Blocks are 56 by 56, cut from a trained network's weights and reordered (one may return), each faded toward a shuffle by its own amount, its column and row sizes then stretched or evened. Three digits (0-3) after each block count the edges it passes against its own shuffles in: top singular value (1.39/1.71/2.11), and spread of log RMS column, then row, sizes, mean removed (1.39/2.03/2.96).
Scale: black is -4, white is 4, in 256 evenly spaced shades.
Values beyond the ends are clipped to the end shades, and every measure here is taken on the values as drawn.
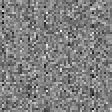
0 2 0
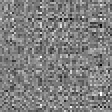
3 2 1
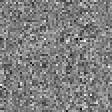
1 2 1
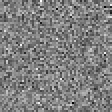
1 1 0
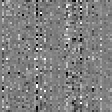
1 3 1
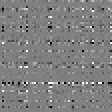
2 2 3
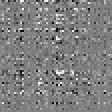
2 3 3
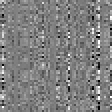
3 3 0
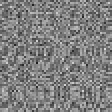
3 0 0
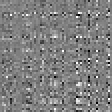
3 3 2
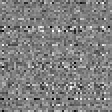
1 1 3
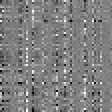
3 3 2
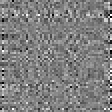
3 2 2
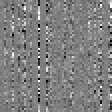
1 3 0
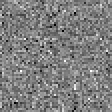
2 1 0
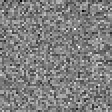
0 0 0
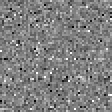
1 0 1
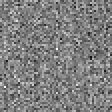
1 1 0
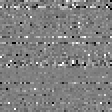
2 0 3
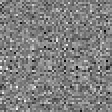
3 1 1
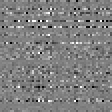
1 1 3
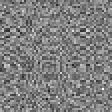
3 0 1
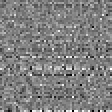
3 0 2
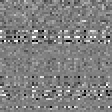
3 1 3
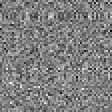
3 0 1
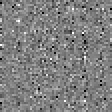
0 2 0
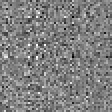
2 2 1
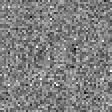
1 1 1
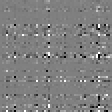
2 2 3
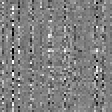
3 3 1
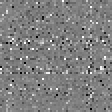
1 1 2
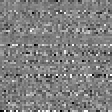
0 0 3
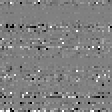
1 1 3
